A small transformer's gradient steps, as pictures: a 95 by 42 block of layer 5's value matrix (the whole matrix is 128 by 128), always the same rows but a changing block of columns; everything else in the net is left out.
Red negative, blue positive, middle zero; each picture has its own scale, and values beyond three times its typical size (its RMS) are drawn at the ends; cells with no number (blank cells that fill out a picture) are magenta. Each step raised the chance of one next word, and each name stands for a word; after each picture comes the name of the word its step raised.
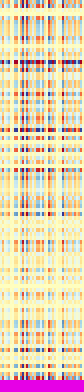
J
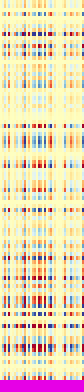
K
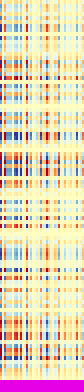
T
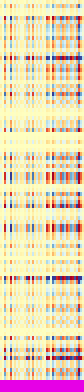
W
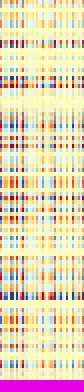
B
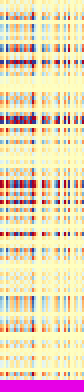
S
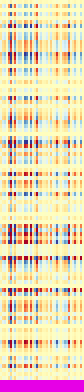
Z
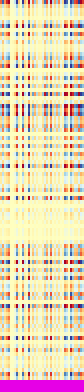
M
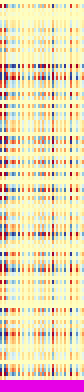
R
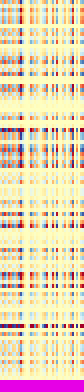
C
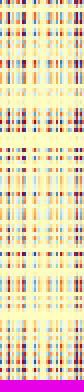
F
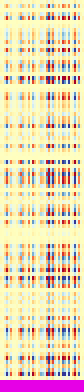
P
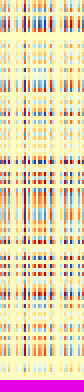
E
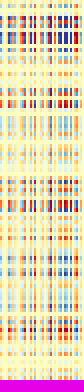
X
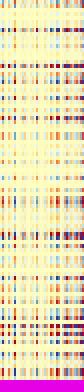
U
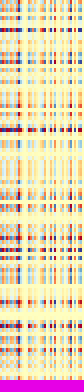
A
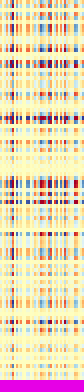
S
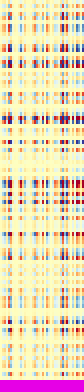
S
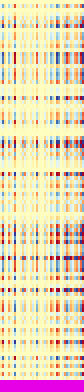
Z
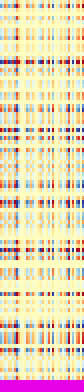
J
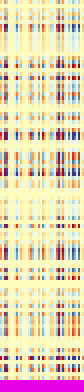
T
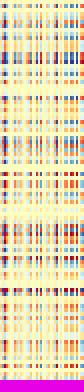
Z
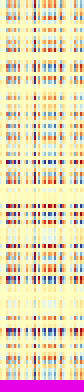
P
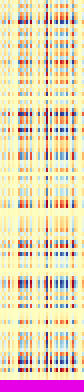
F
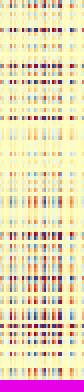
U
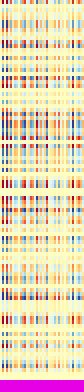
B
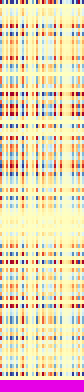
M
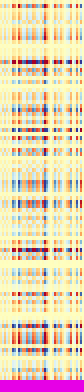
J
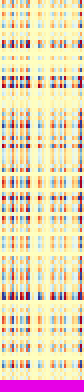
B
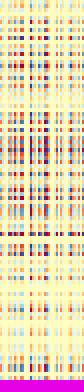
R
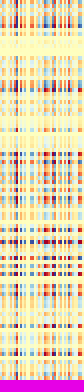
E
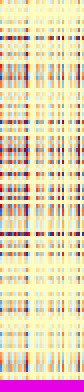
R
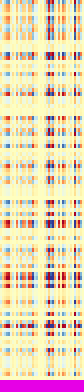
C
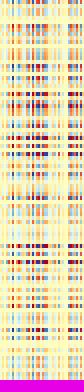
M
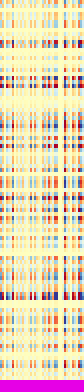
B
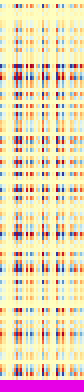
R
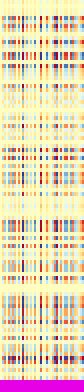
W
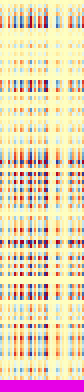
E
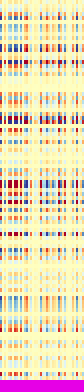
S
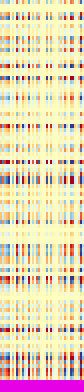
P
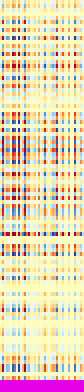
R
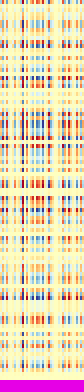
B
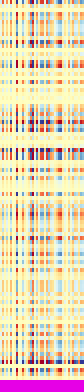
F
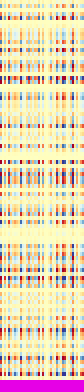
P
